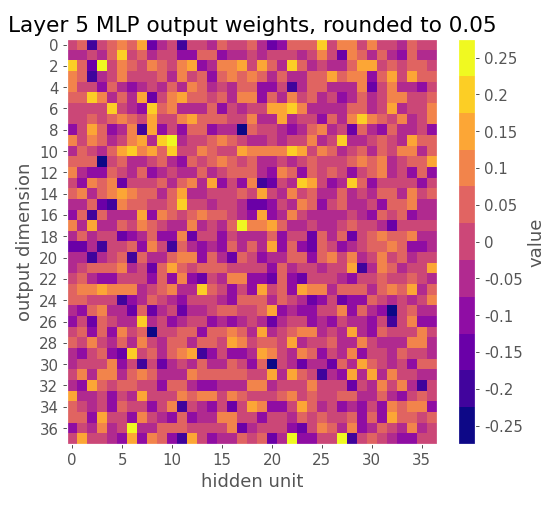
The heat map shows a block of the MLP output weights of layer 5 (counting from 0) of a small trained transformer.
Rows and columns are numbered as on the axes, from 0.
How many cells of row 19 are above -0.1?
24
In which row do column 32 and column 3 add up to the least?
11
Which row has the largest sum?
10
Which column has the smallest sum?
20
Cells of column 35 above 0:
10
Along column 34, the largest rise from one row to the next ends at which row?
9
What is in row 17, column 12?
0.1
